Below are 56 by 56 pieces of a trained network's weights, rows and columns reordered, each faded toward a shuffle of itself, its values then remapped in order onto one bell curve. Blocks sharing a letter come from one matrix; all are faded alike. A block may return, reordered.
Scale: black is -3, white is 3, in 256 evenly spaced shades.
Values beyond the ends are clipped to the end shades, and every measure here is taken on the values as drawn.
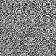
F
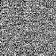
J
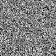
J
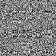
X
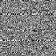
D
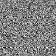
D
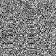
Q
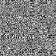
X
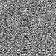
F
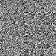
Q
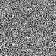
F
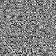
X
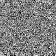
J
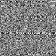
D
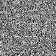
J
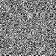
F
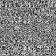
X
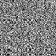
Q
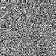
F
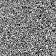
J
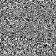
X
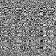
D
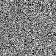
J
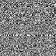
D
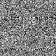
F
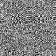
Q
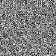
X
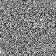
F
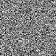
J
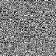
X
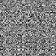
D
